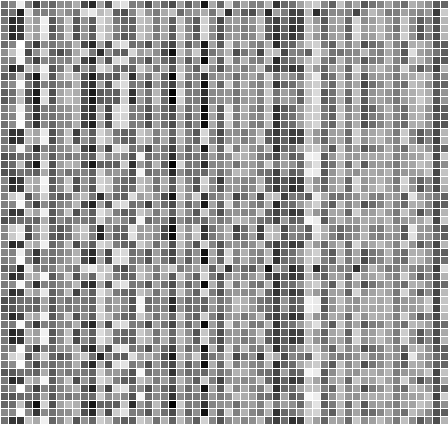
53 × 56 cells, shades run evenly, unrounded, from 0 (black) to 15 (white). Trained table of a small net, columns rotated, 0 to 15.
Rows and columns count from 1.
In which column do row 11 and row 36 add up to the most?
3
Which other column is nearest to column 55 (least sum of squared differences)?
7
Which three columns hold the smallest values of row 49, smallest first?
26, 12, 35
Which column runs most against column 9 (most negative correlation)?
44
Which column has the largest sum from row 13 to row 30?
40
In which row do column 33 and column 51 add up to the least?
45
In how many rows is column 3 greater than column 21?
27
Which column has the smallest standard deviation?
50
